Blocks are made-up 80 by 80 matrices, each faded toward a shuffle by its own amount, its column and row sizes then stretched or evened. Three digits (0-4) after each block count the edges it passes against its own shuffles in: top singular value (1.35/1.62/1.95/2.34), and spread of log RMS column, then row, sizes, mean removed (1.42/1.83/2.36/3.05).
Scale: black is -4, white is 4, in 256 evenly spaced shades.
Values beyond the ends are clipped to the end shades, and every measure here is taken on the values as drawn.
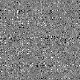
1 2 3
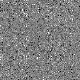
2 2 1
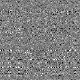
3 1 3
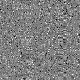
3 0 0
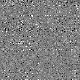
1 2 3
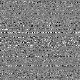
2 0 4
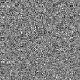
3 2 1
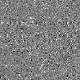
3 1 1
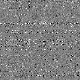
1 1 3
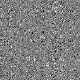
2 3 1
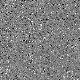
0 1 1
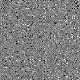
2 1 2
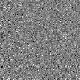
3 1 1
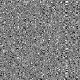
3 2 0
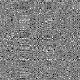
4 2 2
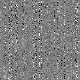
1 4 0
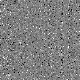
1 2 0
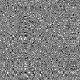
4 1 1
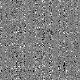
0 4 2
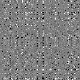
4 3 3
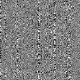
2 4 1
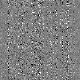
0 4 2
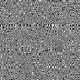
4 1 2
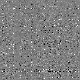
1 2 3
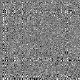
3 3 3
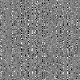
4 4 0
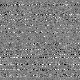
2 0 4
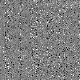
0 3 1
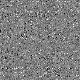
1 0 2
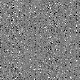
1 3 0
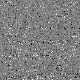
0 0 3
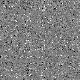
0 1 2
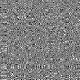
4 0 2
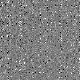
0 3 1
